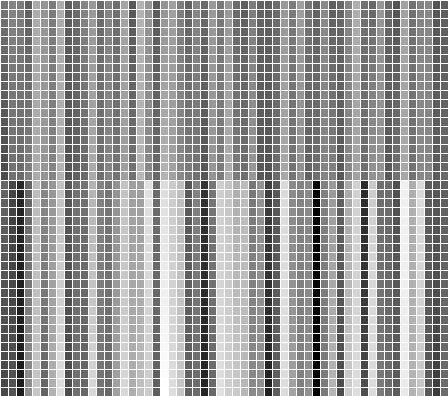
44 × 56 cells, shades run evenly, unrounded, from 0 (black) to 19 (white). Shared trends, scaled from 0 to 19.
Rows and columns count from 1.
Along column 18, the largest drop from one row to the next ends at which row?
21
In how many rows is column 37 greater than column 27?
24
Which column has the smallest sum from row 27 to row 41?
40
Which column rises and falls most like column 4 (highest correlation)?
56
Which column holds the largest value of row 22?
51
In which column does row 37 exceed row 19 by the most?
28
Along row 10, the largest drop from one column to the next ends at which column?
9
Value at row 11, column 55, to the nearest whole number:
7
